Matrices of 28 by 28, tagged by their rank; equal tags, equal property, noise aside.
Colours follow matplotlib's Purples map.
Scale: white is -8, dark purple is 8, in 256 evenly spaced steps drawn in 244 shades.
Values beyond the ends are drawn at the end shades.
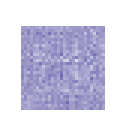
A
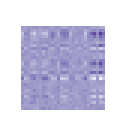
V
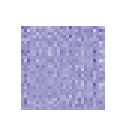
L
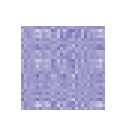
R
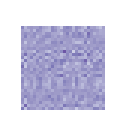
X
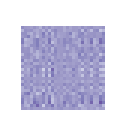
R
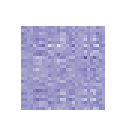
X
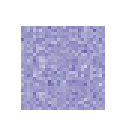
A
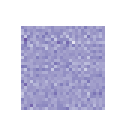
A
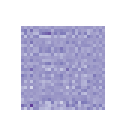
X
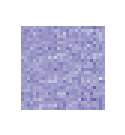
A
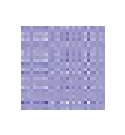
V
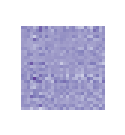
L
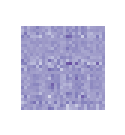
L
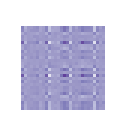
V
